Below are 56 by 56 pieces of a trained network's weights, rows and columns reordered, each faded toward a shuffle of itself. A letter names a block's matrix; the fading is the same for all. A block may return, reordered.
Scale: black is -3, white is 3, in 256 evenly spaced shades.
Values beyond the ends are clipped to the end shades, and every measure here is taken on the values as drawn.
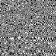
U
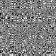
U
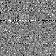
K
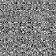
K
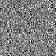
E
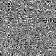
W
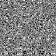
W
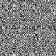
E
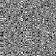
E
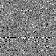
K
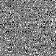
W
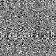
K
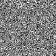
W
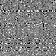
U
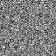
W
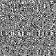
E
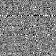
K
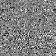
K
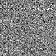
W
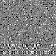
U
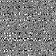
U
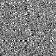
W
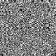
E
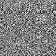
E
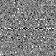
K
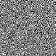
E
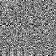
W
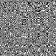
U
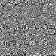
K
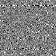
K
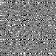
U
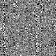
E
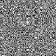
E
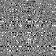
U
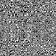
K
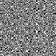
E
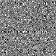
W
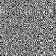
E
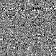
W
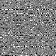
U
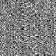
K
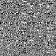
K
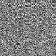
E
